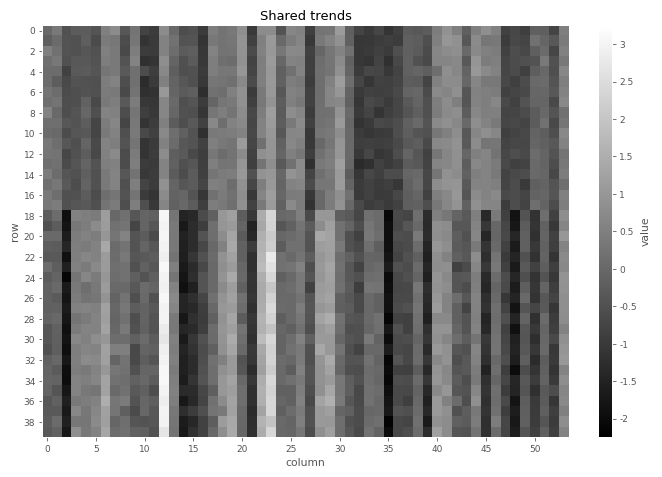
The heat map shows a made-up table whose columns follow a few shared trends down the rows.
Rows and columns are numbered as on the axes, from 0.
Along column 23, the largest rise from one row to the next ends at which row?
18
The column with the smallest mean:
35
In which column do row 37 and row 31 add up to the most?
12
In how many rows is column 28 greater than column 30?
22
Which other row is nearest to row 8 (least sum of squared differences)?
11
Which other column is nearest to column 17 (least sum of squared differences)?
7
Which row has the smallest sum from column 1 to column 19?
5
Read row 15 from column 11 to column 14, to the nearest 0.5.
-1 1 0 -0.5
